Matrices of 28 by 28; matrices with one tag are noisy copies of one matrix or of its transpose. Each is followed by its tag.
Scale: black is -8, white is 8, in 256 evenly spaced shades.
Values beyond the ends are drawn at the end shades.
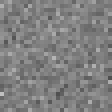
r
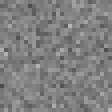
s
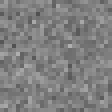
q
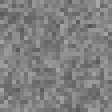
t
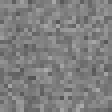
q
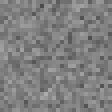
s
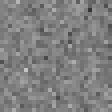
s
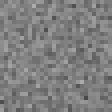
r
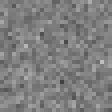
q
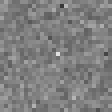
t
